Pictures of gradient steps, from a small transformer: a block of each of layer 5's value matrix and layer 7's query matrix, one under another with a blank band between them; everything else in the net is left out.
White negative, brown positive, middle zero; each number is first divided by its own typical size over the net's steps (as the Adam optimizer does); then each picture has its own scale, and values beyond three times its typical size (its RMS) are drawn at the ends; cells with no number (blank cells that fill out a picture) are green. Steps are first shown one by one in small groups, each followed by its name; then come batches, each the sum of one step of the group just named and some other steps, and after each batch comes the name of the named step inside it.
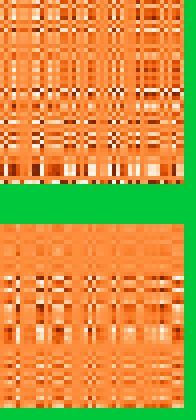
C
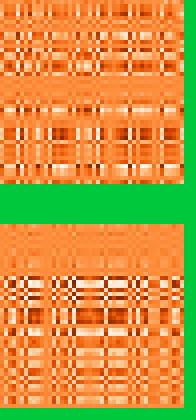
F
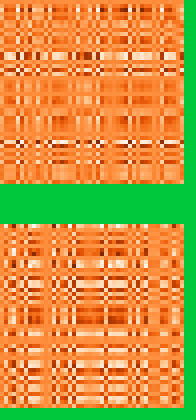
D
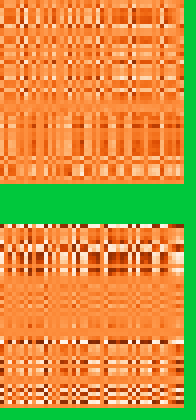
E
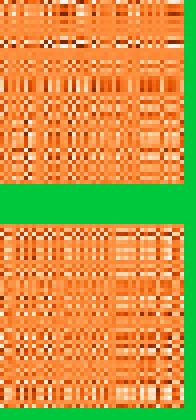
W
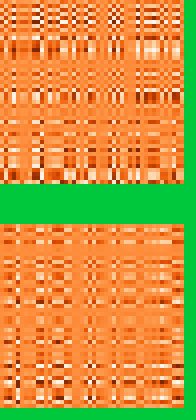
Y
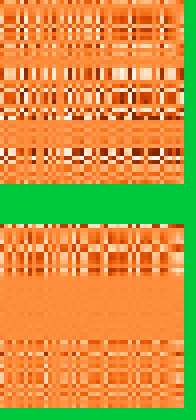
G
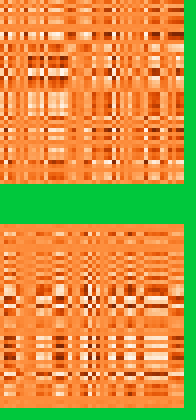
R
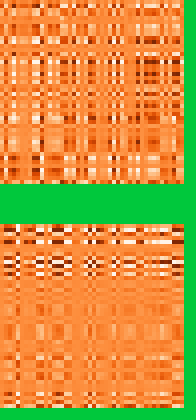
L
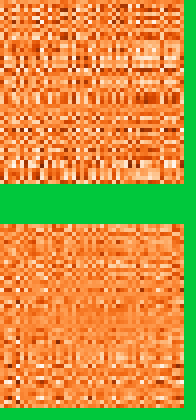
Y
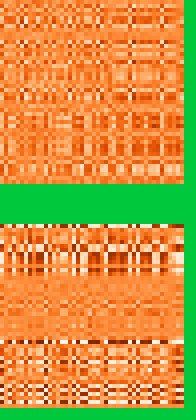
E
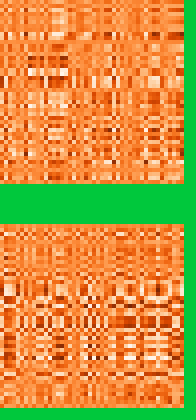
R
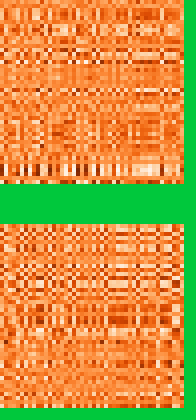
C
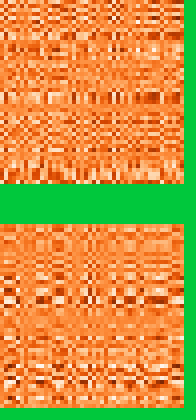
Y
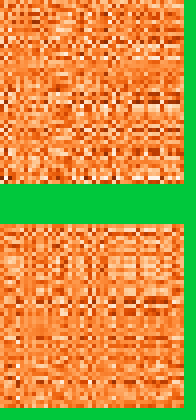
Y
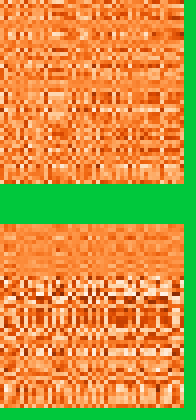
F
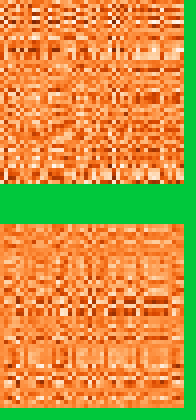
Y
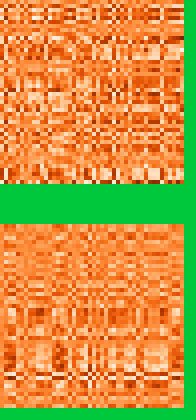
C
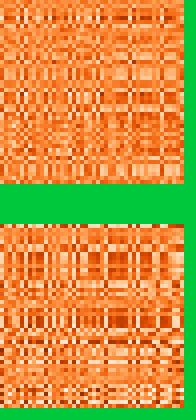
E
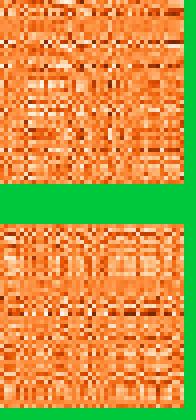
W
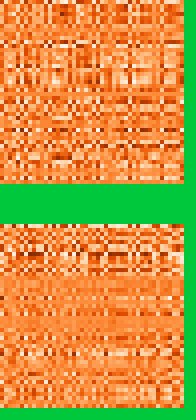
W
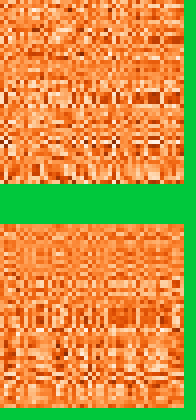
C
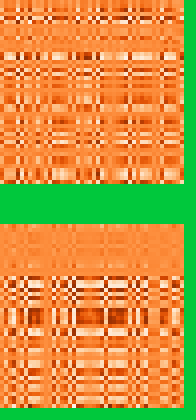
D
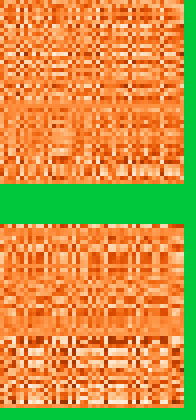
E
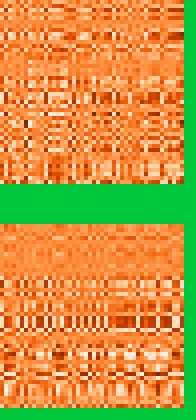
R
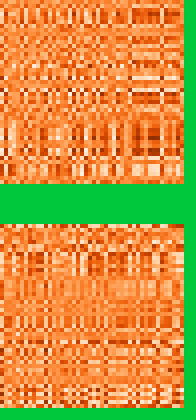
E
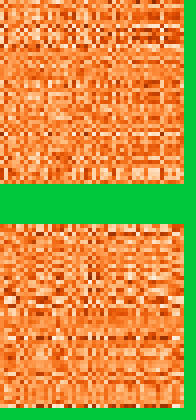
W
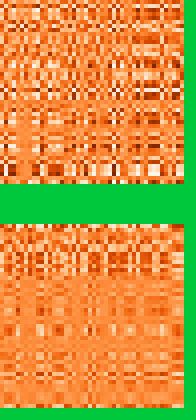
C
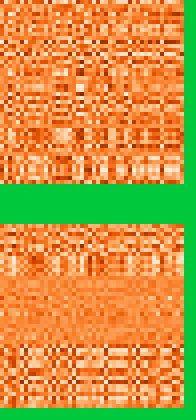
W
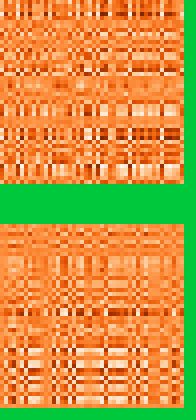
F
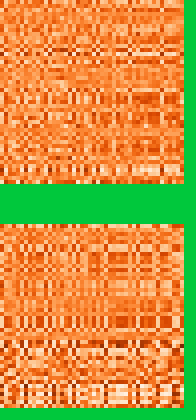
E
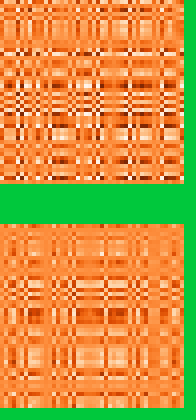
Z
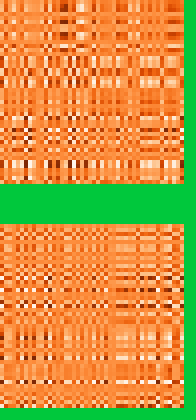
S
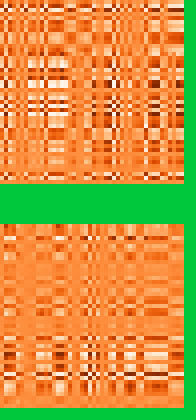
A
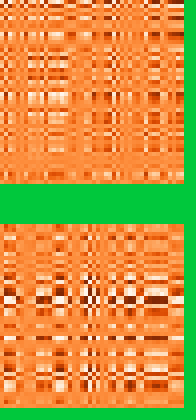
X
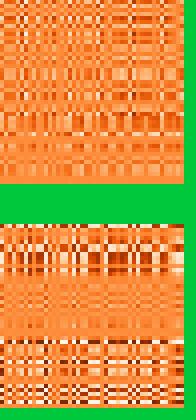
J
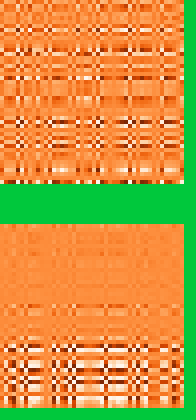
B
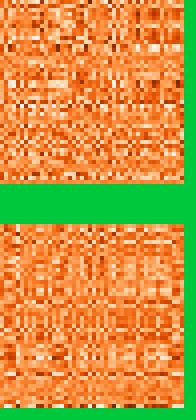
A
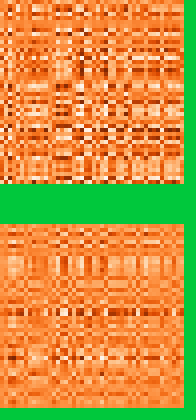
Z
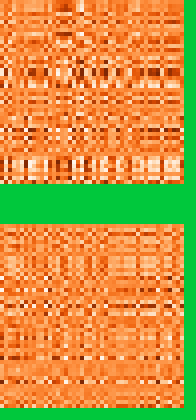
S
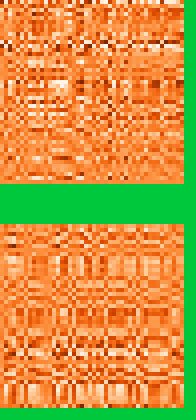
A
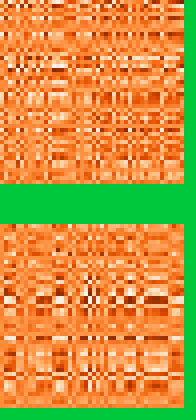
X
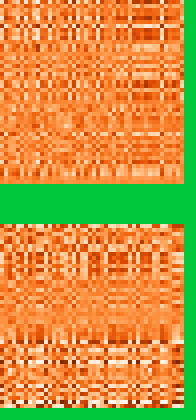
J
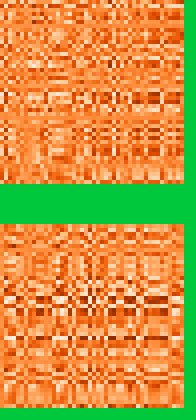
X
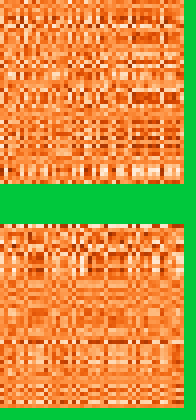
J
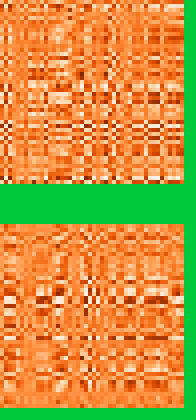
X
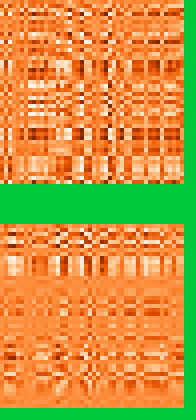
A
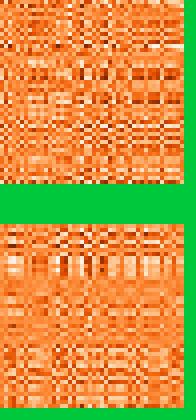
B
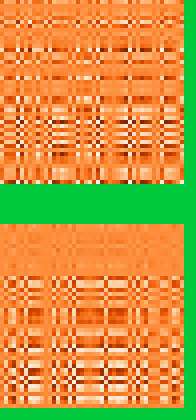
B
